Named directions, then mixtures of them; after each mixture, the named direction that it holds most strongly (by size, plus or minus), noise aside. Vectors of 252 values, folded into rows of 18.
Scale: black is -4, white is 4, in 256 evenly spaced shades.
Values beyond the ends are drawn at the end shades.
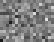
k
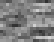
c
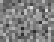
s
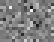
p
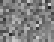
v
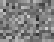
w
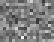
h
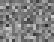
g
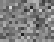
p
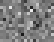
p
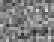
s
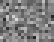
h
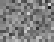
v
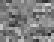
c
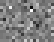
p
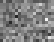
k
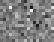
p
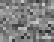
h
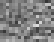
c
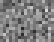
s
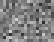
w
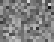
v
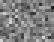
k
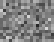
w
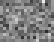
h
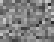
v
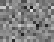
p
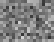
h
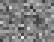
p
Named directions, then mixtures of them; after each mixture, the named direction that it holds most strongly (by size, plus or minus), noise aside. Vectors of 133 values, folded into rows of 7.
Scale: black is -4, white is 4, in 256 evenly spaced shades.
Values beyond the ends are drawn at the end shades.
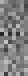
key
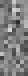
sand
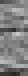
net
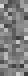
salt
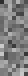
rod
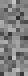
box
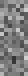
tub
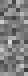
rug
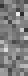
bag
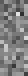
bag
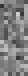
bag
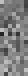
key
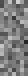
rod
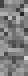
tub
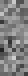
rug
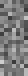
salt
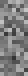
tub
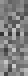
key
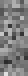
key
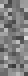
salt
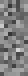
salt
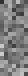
rod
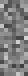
salt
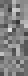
sand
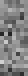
net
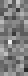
rug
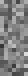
rod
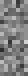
rug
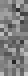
tub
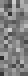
sand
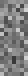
tub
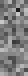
rug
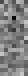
rod
